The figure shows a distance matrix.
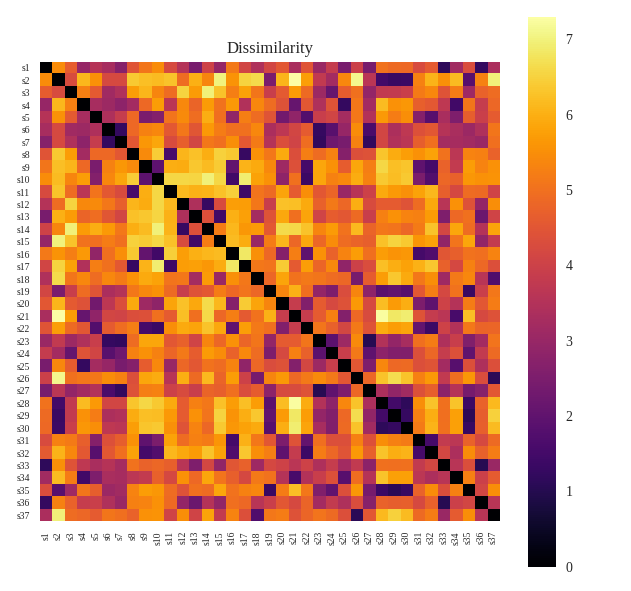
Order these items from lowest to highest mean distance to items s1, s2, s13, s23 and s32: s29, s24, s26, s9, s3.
s24, s29, s3, s9, s26
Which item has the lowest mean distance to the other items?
s27
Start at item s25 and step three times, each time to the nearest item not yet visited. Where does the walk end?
s21
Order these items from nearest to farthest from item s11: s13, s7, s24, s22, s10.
s7, s24, s22, s13, s10
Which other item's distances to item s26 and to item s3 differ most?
s37
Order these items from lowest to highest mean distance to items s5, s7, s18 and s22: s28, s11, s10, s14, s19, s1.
s1, s10, s19, s11, s28, s14
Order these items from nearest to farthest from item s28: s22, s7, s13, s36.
s7, s36, s13, s22
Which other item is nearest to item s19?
s35
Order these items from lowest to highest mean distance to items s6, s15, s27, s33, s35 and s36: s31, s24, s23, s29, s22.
s23, s24, s29, s31, s22
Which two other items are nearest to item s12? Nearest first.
s14, s36
